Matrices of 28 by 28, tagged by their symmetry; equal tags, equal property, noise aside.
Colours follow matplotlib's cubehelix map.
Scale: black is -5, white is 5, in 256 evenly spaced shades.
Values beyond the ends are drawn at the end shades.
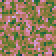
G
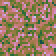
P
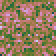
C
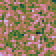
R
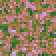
R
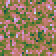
P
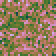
P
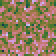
C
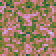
C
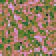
G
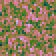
G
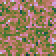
P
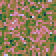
G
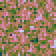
P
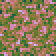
G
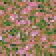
G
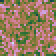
G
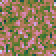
G
